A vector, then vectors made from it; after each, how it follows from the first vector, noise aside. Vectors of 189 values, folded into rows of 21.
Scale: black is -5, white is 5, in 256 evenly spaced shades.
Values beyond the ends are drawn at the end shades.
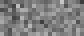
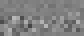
negated, partly zeroed.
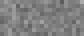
negated, shrunk.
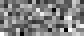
reversed, negated, scaled up.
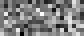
reversed, negated, scaled up.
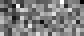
scaled up.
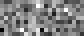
wrapped around, negated, scaled up.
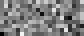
reversed, scaled up.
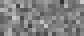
negated.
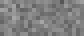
negated, shrunk.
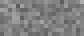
negated, shrunk.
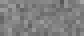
negated, shrunk.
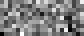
reversed, scaled up.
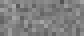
negated, shrunk.
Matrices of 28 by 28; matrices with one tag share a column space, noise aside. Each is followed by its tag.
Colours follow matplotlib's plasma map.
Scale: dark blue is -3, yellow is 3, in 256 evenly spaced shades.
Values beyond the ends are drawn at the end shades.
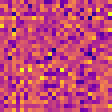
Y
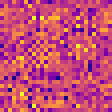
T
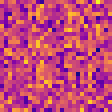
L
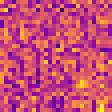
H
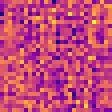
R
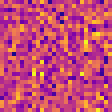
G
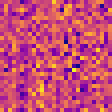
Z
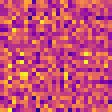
L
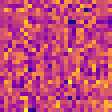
H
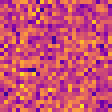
Z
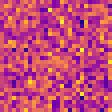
H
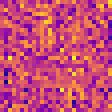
R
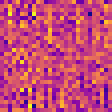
R
